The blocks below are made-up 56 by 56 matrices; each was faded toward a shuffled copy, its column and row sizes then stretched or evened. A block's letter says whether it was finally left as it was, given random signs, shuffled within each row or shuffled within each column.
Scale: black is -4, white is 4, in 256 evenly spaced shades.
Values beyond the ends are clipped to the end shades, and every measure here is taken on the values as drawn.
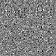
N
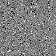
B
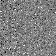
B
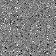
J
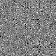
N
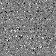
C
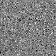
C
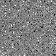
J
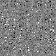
N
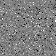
J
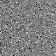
J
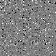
N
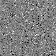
B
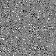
N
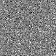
J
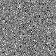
B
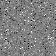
B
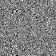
J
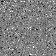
C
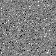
C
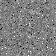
B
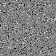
C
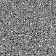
C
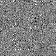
N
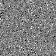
B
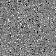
B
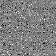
N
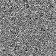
J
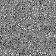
N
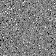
B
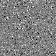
J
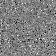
C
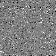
J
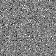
C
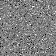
C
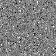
B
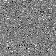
C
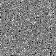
B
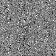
B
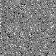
N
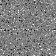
C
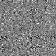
N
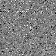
C
